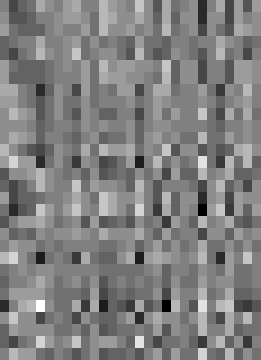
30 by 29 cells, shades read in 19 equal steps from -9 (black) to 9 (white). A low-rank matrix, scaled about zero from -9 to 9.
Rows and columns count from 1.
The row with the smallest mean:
26
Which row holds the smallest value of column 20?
13
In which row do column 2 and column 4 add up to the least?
18
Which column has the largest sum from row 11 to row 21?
9
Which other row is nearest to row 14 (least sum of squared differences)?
27
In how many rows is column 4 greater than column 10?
14
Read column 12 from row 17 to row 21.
5 5 -3 3 -1
